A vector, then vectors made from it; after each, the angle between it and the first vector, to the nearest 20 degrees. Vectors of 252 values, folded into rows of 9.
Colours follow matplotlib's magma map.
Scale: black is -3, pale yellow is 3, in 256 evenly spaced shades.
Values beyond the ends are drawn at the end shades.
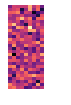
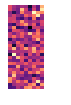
160 degrees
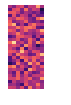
60 degrees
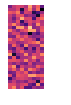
20 degrees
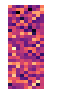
140 degrees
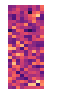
120 degrees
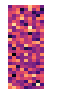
20 degrees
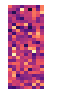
140 degrees
